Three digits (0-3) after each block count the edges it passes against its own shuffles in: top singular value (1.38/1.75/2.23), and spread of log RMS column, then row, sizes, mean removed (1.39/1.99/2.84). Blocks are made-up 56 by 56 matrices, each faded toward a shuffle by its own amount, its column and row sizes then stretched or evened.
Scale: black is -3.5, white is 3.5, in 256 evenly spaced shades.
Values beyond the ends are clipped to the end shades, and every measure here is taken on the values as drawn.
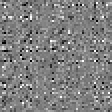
2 2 2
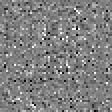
1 1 1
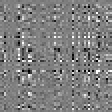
3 3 3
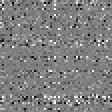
1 1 3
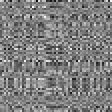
3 0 3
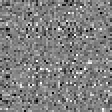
2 1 2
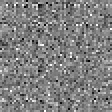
2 0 1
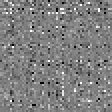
0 2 2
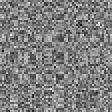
3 0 0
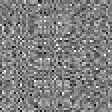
3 1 1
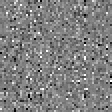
1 2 0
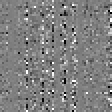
1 3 1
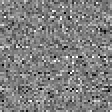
1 0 2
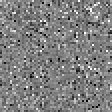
0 1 1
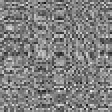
3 1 2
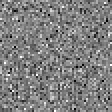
2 0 0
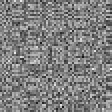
3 0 0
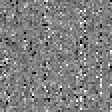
0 2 0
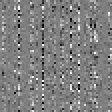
2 3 0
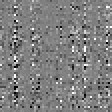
1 3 2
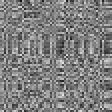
3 2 1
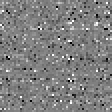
0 1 2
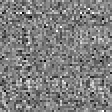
2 1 1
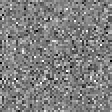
2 0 1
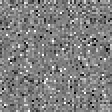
2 0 0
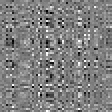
3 3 2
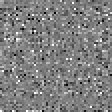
2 0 2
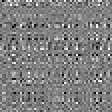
3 2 3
